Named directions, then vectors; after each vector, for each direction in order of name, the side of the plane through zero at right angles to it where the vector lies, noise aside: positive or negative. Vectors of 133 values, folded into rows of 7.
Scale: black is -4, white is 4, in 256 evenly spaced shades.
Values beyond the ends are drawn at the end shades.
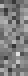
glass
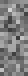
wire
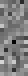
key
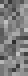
positive, positive, negative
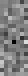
negative, positive, negative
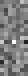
positive, negative, positive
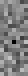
negative, positive, negative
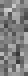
negative, positive, positive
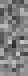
positive, positive, negative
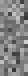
negative, positive, positive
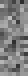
positive, positive, negative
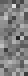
positive, positive, positive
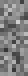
negative, positive, positive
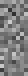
negative, negative, negative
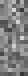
negative, negative, positive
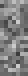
negative, negative, positive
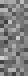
negative, negative, negative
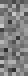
positive, positive, positive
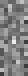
positive, negative, positive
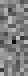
negative, positive, negative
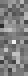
positive, negative, negative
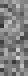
negative, negative, negative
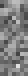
negative, negative, positive
